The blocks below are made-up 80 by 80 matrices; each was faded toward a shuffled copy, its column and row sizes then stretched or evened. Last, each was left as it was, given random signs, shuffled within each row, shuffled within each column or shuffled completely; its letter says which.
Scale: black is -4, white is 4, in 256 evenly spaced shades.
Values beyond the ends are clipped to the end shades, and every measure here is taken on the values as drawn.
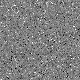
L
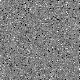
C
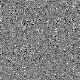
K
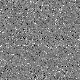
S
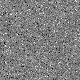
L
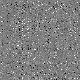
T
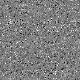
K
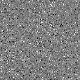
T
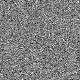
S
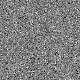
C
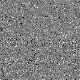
K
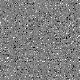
T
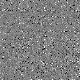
K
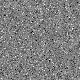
L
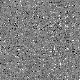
K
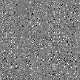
T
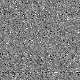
S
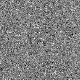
S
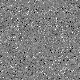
S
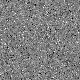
L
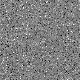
C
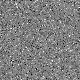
L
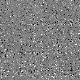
K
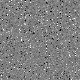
C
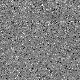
S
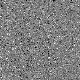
C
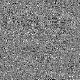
T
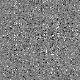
K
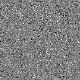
K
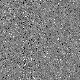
C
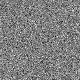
S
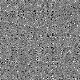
T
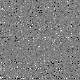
K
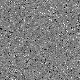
C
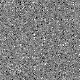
K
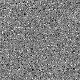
S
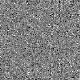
T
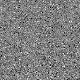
K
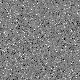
L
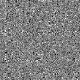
T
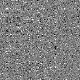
T
